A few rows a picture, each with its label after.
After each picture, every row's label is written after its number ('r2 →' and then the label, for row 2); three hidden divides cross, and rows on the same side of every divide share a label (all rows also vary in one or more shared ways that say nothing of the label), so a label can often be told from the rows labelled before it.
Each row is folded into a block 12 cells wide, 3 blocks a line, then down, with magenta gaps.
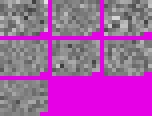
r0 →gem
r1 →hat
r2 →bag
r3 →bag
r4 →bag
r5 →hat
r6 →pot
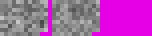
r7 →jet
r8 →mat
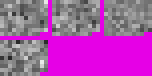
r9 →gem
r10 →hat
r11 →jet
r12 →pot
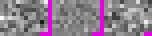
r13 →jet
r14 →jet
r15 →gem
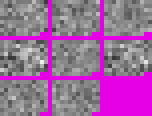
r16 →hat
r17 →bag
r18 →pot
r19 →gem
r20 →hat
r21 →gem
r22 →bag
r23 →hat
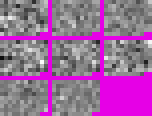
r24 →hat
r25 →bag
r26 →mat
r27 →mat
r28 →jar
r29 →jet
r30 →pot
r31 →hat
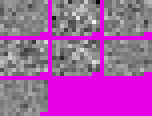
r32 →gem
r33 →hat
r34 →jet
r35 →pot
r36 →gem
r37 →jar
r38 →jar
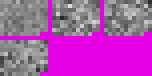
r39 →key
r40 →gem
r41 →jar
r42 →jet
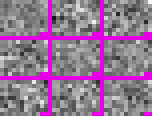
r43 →bag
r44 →mat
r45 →gem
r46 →key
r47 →gem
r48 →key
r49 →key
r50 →key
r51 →mat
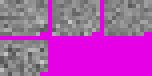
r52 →mat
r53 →bag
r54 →jet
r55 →gem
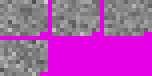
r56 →mat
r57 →key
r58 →pot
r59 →hat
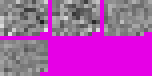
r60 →key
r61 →pot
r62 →gem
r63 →key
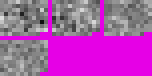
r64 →jar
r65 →gem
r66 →bag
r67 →bag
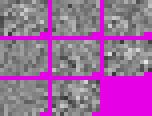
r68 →bag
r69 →bag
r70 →bag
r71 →jar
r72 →key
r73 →bag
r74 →bag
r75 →jar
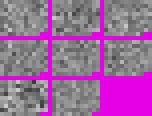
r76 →bag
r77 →key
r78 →bag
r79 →gem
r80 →mat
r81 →gem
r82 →hat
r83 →bag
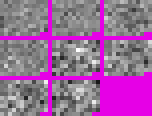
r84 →bag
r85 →gem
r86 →jar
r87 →bag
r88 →jet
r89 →jet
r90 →mat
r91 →hat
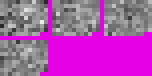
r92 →hat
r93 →mat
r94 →gem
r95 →bag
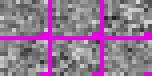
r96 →gem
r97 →gem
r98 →gem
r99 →pot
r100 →jet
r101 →mat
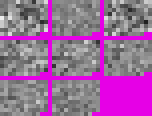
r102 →pot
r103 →jet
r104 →key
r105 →bag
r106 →hat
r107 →gem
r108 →gem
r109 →key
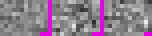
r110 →mat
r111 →jet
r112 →pot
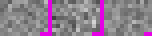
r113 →mat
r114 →pot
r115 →pot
